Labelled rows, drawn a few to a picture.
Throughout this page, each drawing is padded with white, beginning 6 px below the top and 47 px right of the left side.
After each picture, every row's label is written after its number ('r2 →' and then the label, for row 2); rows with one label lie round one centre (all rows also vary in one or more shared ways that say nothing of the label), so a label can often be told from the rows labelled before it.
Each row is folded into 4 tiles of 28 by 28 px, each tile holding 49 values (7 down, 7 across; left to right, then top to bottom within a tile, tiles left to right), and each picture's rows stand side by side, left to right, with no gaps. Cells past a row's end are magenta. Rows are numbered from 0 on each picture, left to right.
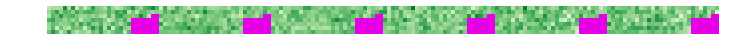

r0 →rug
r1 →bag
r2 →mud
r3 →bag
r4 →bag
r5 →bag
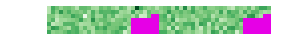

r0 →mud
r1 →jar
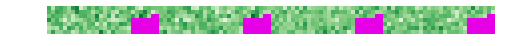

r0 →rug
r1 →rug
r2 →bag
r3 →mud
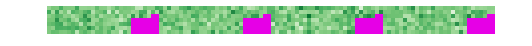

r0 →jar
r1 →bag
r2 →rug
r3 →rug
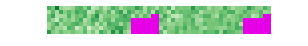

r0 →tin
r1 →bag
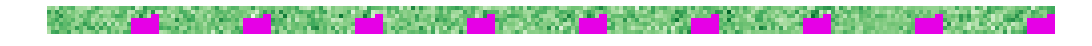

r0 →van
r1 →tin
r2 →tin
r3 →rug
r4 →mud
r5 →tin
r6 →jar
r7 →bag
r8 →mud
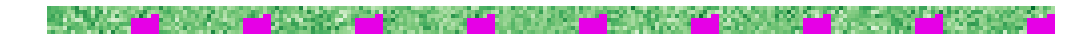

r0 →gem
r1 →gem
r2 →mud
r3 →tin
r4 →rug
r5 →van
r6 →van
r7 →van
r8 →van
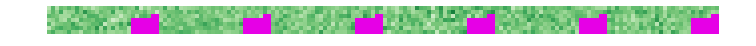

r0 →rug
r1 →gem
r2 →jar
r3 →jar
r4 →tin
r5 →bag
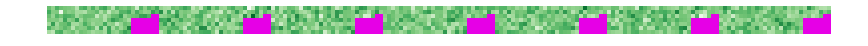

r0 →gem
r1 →bag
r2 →mud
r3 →tin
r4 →jar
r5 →tin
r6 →gem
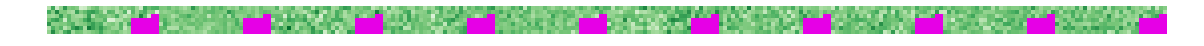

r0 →gem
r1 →gem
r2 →bag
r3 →jar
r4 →van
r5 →mud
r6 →mud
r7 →bag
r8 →rug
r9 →bag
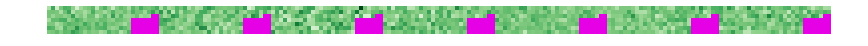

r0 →gem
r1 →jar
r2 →jar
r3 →mud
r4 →mud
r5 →mud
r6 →van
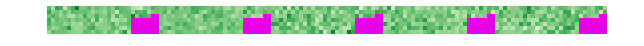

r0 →bag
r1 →mud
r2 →jar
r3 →van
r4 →rug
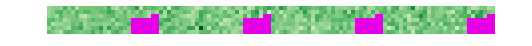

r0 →mud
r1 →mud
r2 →mud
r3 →rug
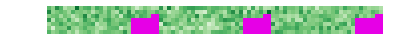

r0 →mud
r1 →van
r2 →rug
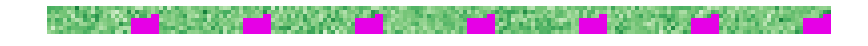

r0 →gem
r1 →mud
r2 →rug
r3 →van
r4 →bag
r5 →van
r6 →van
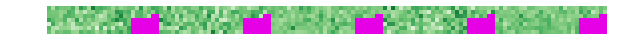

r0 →mud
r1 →gem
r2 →bag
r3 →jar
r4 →bag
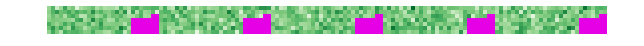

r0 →tin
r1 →van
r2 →mud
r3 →jar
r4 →rug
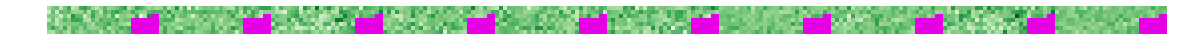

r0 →bag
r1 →jar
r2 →jar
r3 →van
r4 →van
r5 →van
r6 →rug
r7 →gem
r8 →jar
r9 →tin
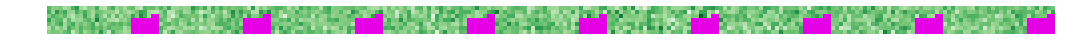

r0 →bag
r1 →gem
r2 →jar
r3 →jar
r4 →bag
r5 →rug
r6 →bag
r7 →gem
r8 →gem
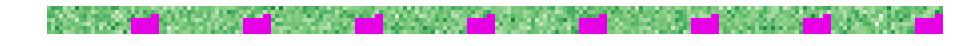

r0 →jar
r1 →tin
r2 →tin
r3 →bag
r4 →rug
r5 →tin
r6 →rug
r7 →van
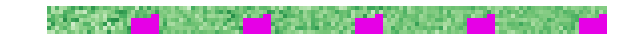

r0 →bag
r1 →jar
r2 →van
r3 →van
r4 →rug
